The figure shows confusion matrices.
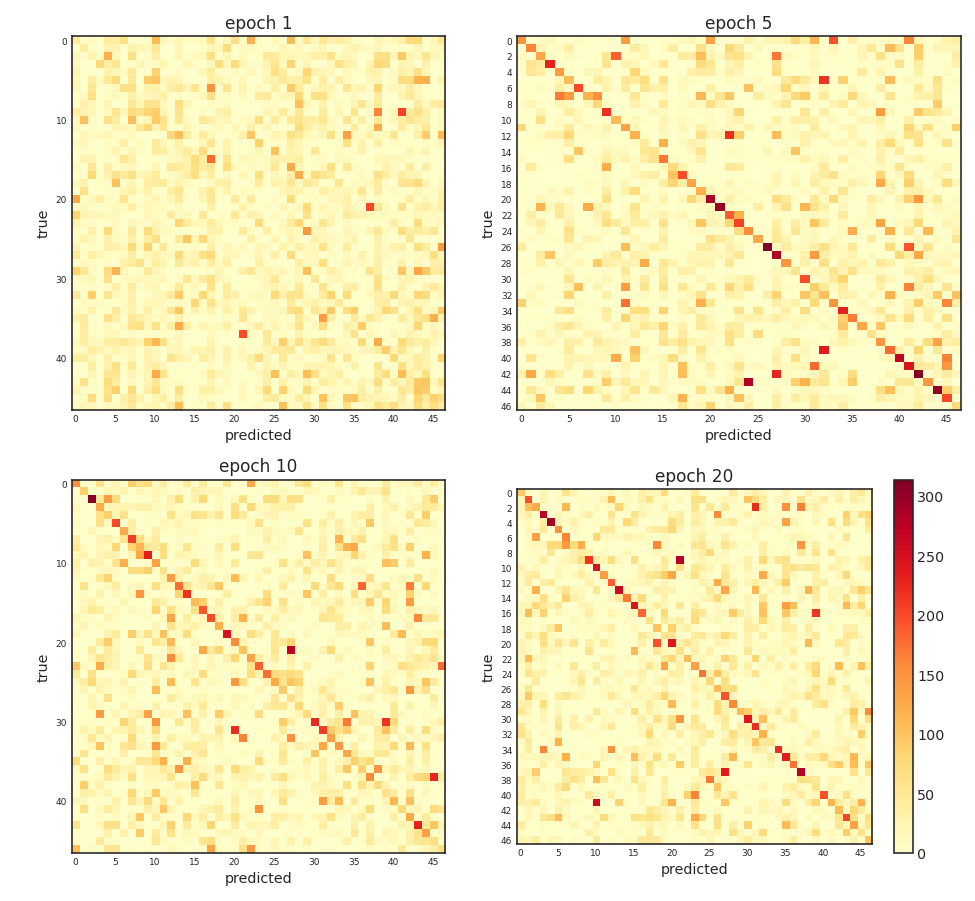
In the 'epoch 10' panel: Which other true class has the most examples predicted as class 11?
35
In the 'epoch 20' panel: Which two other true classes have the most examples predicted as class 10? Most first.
41, 38
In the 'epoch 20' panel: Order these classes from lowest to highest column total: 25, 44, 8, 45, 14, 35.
14, 8, 25, 45, 44, 35
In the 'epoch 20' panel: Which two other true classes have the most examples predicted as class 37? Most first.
2, 7
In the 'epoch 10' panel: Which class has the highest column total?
42
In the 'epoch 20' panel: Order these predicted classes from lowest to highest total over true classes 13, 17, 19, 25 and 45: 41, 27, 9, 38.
9, 41, 38, 27
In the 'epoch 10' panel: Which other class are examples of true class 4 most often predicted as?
44
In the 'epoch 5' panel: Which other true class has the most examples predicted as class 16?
17
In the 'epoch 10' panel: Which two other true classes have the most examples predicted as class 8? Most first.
14, 9
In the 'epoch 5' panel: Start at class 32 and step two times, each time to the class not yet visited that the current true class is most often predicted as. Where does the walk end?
12
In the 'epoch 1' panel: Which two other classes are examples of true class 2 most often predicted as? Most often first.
4, 41
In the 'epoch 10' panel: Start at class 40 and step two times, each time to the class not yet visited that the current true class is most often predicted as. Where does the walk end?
20
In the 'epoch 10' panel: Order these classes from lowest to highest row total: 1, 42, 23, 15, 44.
1, 44, 42, 15, 23
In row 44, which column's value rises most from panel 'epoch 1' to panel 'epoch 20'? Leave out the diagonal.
35
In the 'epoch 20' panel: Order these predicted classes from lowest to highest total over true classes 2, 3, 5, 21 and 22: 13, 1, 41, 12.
41, 13, 12, 1
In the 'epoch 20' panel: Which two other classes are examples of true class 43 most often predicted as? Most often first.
23, 5
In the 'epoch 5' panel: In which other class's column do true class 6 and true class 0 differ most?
33
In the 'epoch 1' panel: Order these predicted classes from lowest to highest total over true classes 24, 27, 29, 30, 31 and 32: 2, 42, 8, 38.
8, 42, 2, 38
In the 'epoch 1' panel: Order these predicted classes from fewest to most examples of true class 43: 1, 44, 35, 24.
35, 24, 1, 44
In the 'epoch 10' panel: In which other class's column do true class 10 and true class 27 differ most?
6
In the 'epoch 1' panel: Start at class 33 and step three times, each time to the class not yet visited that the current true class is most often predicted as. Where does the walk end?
28
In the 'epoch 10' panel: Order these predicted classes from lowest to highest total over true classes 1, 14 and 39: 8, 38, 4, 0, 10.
0, 4, 38, 10, 8
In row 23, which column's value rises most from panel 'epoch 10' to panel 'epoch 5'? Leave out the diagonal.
38
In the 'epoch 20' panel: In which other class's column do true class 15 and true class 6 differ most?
35
